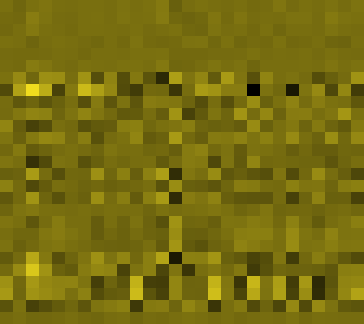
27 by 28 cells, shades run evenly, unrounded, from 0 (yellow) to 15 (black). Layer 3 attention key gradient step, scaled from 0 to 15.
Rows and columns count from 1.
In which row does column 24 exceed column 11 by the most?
25
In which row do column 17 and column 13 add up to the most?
7
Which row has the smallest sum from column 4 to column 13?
22
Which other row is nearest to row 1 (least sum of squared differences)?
6
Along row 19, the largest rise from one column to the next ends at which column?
15
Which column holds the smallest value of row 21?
14
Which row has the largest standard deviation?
8
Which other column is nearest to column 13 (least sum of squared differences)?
10
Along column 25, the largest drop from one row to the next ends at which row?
26
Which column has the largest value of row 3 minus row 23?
3
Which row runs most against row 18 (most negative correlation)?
16
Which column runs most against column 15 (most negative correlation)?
27
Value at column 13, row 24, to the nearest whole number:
11
